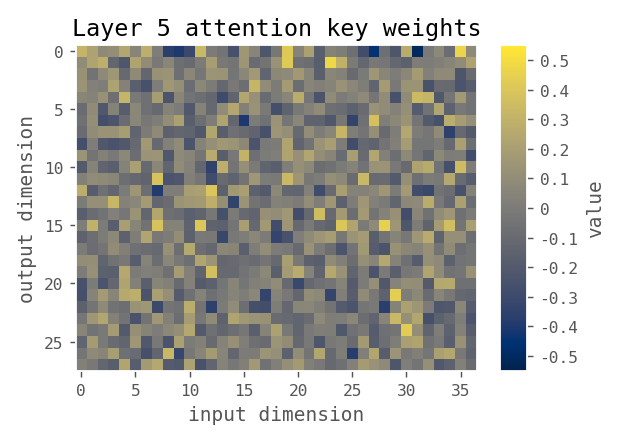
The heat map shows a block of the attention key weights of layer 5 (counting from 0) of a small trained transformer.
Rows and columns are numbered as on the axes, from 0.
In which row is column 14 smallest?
13
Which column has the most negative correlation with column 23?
29
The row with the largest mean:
15
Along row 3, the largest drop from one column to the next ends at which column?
32
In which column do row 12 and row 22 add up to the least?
7
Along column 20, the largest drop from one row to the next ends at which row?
20
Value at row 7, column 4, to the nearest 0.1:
0.2
